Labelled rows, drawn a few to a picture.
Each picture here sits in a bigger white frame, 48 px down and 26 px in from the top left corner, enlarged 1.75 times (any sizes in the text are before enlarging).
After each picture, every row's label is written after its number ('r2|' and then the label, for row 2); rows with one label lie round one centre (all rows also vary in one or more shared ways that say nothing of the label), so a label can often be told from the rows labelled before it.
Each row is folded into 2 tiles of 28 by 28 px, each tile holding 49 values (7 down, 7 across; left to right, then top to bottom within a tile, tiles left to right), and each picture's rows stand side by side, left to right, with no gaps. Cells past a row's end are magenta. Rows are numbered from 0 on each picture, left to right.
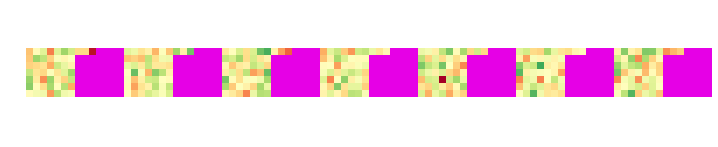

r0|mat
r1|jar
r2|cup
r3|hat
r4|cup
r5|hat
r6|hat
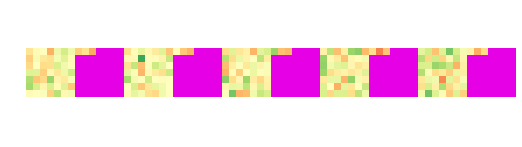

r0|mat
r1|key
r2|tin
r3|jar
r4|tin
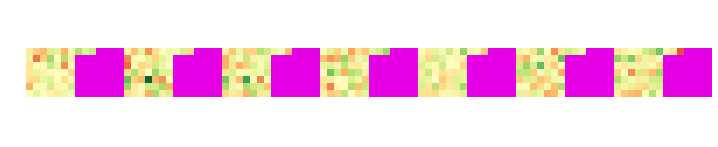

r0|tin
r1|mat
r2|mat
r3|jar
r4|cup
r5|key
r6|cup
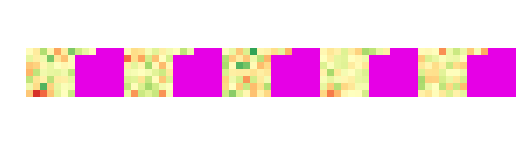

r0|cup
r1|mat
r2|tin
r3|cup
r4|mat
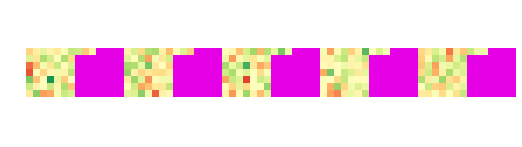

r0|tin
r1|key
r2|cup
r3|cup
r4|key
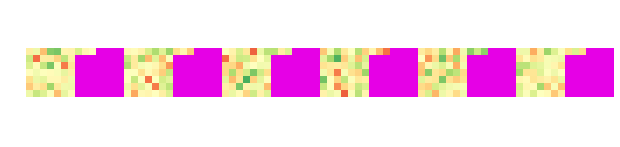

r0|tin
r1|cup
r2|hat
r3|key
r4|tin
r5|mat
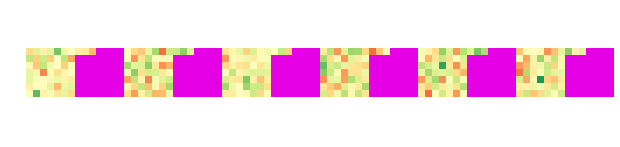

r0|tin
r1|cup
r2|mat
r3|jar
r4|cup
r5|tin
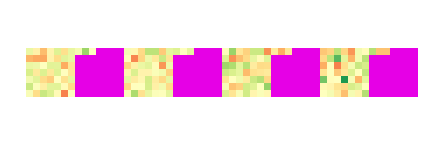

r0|mat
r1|tin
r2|jar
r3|key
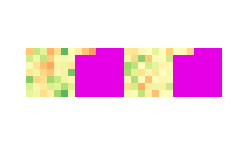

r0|jar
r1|key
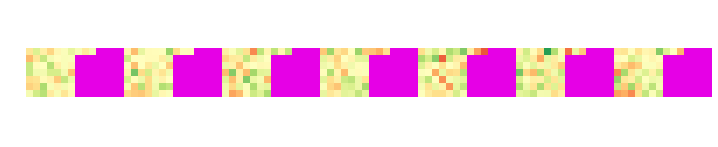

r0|hat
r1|cup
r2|jar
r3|jar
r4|cup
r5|mat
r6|cup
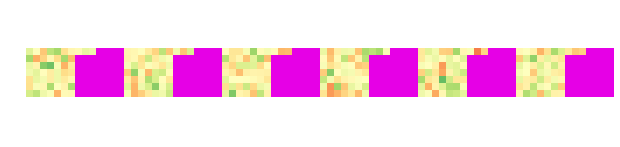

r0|tin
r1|jar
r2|tin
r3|cup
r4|jar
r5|hat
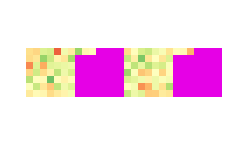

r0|key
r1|key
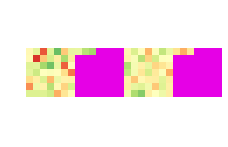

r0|tin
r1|hat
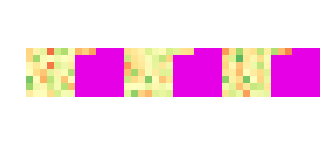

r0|mat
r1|tin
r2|key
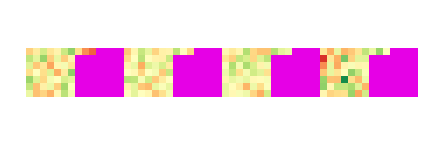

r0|cup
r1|key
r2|key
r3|mat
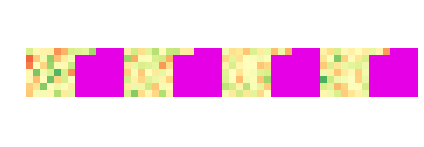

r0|hat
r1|tin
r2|mat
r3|key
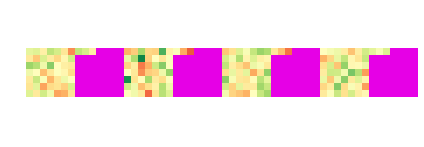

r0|key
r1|key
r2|cup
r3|hat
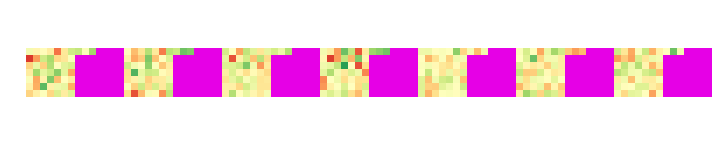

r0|hat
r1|cup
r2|tin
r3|tin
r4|jar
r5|hat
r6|mat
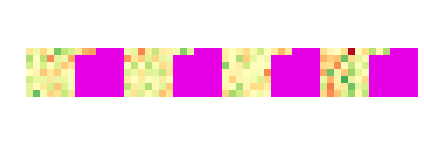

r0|tin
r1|mat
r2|hat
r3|jar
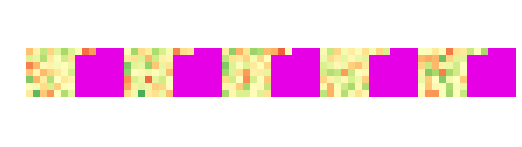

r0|tin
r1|hat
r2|jar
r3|jar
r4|jar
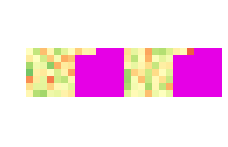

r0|hat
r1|mat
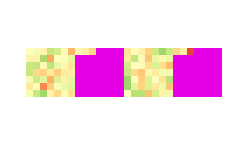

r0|key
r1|mat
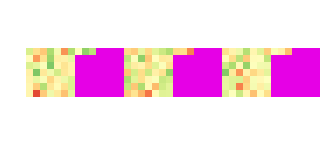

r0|cup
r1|cup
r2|key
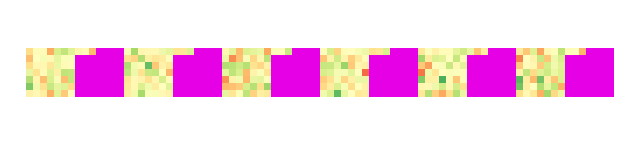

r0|mat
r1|hat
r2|jar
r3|hat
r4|tin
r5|mat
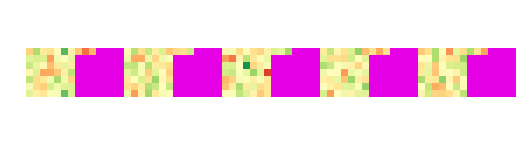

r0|jar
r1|jar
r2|hat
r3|jar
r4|key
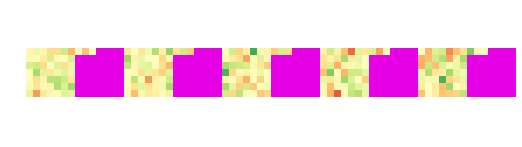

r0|jar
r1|cup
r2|mat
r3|jar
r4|key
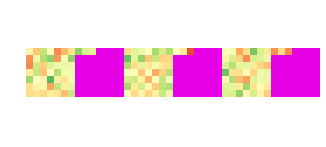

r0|key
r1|cup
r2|mat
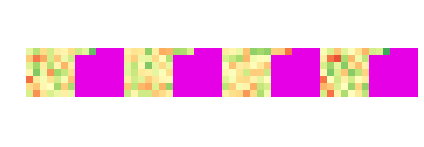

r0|jar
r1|key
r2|cup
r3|jar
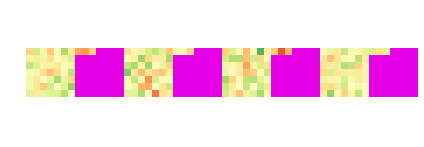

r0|jar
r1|key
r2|jar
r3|tin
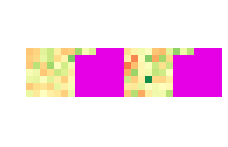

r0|key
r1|tin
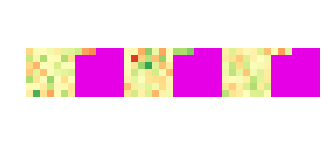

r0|tin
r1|tin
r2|jar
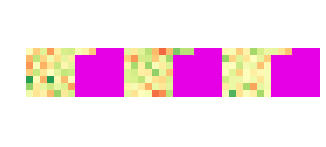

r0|mat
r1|key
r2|tin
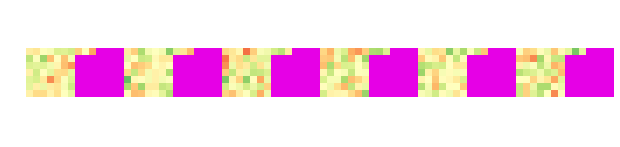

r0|cup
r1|cup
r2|mat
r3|key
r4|mat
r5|mat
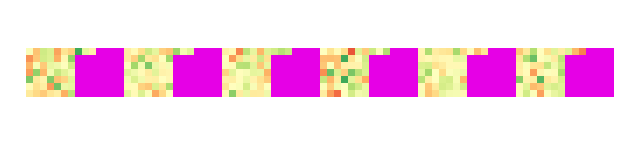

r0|key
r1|key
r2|tin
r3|jar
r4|jar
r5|key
